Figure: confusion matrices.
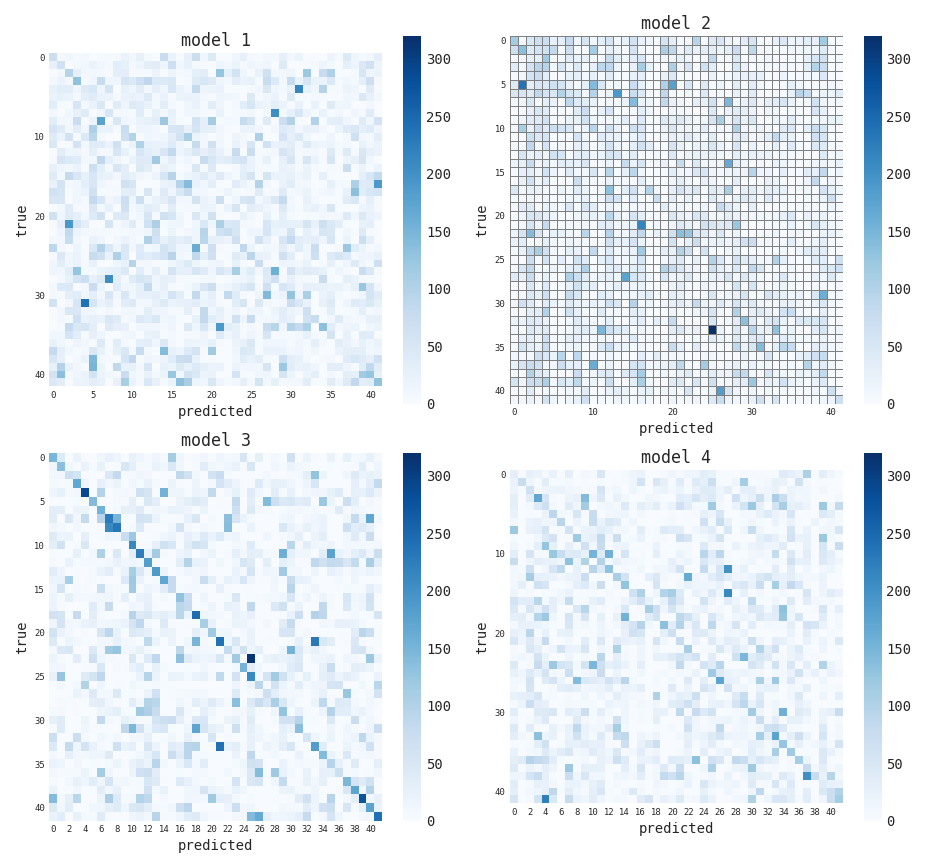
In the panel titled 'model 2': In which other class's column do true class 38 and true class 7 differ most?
27
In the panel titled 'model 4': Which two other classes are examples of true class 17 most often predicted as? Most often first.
34, 9
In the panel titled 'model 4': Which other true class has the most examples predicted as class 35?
14
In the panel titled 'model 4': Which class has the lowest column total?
38
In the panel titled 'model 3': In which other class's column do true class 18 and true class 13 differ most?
29
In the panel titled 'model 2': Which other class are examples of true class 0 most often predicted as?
39
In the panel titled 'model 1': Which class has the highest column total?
5
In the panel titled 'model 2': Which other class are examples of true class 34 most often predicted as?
4
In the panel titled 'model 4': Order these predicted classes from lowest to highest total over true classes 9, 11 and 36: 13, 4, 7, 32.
32, 13, 7, 4
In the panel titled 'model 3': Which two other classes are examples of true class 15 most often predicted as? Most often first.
10, 30
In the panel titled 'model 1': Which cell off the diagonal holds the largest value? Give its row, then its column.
31, 4
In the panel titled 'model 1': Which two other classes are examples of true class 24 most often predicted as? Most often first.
18, 37
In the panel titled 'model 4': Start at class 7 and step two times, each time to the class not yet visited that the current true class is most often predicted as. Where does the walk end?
37
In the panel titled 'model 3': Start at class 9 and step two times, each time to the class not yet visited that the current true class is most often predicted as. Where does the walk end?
30
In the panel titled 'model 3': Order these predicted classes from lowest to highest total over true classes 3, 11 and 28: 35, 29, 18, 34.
18, 34, 35, 29
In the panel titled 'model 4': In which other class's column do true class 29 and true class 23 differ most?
11
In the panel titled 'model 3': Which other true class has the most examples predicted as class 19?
14
